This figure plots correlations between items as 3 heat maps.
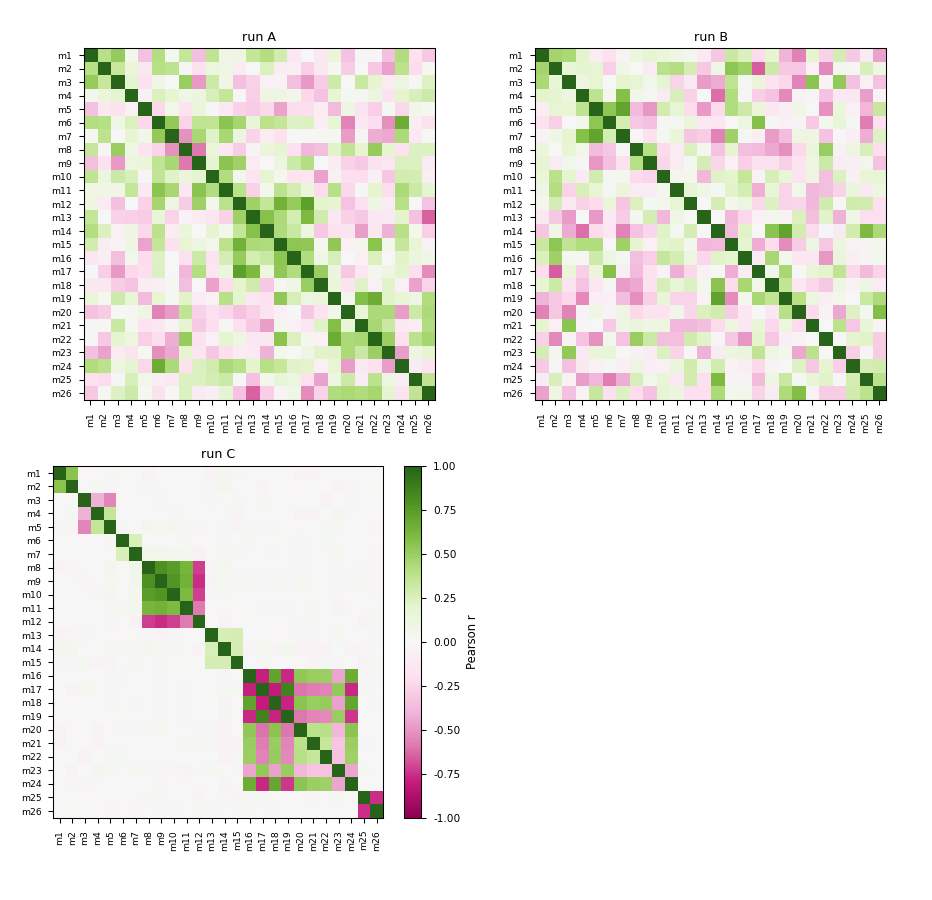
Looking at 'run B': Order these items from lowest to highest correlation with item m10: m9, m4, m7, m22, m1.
m22, m9, m4, m7, m1
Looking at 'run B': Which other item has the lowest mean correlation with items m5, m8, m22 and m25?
m18
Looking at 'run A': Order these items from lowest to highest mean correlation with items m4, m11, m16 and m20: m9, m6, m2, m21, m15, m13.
m13, m2, m21, m6, m9, m15
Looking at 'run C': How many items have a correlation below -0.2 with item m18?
3
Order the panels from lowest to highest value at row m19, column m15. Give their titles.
run B, run C, run A
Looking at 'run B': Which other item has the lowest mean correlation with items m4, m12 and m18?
m21
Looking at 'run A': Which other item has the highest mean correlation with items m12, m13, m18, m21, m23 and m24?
m17
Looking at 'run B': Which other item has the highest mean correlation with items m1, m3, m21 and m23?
m15
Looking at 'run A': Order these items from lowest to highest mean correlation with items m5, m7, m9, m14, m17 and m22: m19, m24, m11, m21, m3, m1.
m3, m21, m1, m19, m24, m11
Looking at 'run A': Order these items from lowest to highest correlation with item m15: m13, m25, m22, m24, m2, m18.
m2, m18, m25, m24, m13, m22
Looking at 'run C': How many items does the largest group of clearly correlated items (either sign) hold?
9
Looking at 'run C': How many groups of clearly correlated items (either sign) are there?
7
